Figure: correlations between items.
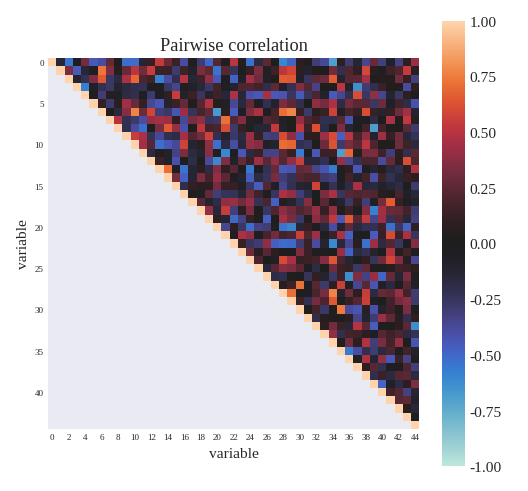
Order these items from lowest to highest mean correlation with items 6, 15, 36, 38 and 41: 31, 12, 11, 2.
31, 12, 11, 2
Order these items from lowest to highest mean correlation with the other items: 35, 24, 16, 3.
3, 35, 16, 24
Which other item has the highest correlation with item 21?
7
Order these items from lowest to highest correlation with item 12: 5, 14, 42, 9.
5, 9, 14, 42
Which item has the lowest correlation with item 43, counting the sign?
20
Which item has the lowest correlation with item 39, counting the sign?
8
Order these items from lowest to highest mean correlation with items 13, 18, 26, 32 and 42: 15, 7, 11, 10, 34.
11, 10, 34, 15, 7
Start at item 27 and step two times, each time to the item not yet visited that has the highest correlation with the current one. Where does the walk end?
35
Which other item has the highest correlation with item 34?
28
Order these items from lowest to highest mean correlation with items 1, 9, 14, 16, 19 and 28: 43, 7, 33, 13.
13, 7, 43, 33
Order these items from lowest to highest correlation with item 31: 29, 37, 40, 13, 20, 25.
37, 29, 25, 20, 13, 40
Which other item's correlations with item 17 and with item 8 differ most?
27
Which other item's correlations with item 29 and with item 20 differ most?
6
